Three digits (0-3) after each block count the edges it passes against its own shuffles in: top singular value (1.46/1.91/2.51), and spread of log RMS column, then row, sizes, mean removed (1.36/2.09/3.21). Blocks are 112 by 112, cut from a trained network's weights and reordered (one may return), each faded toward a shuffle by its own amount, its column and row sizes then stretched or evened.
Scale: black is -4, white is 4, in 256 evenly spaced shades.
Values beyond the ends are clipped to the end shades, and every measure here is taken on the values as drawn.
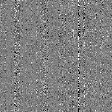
1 3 1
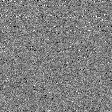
0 0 2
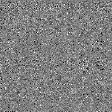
0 2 2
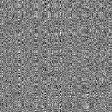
3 3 0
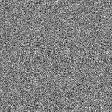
2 0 1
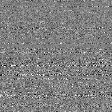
0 0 3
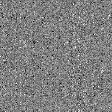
1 2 1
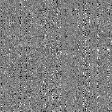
1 3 1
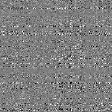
1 2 3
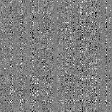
1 3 2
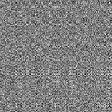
3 1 2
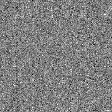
1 1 1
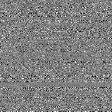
0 0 3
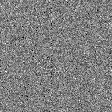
1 0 0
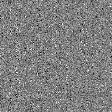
0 2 0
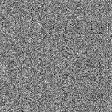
2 1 0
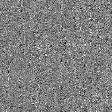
0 2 1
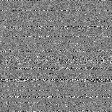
1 0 3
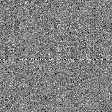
1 0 1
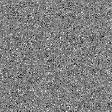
1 1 1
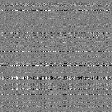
3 1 3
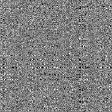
2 2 2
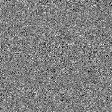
1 0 2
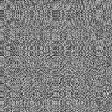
3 0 2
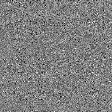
0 1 2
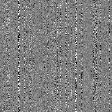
1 3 0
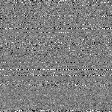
1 0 3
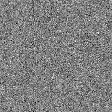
1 0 0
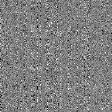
1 3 1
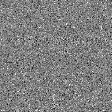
0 1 1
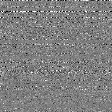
1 0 3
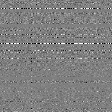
3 0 3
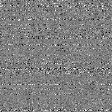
0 1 3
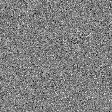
0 0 1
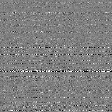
2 1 3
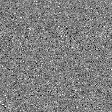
0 0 2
